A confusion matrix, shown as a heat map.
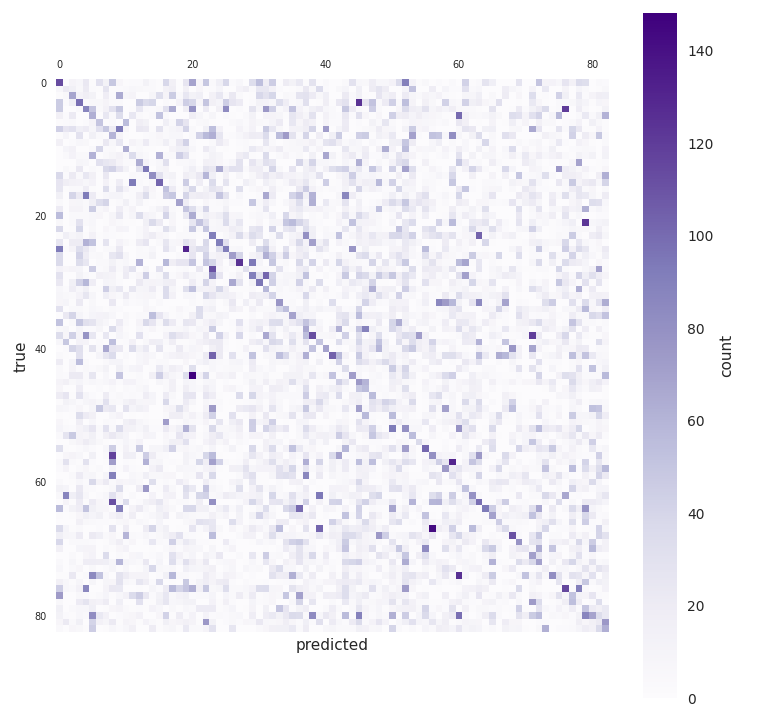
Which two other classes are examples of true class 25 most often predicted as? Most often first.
19, 0
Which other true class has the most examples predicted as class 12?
27
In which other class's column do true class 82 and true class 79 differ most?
73
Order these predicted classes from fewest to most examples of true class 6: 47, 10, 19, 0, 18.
0, 47, 19, 18, 10
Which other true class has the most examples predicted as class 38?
80
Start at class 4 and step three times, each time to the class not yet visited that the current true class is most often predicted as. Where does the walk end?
71
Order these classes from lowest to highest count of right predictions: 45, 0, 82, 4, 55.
82, 45, 4, 55, 0
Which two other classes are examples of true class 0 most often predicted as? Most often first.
52, 20
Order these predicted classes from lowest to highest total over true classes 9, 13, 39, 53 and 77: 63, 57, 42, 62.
57, 62, 63, 42
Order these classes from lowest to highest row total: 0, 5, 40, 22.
22, 5, 40, 0
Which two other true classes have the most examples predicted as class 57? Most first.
33, 63
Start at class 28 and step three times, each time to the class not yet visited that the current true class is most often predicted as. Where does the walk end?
8
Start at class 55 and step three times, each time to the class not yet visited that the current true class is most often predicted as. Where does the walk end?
46
